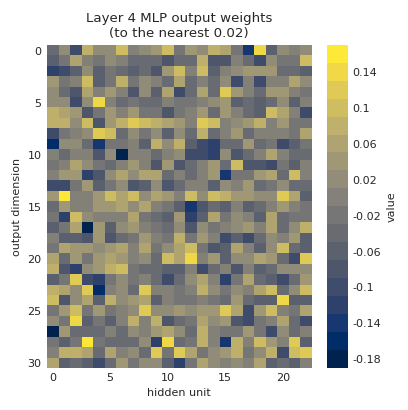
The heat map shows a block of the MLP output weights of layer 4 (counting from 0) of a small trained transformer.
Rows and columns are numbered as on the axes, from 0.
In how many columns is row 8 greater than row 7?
4
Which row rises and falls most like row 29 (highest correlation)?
9
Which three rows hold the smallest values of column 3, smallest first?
17, 12, 22
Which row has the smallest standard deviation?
13
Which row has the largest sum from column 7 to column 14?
7
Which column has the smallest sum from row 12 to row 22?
15
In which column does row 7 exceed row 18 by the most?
3
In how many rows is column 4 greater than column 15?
13
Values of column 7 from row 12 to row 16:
0.02 -0.08 0.1 0.02 0.06
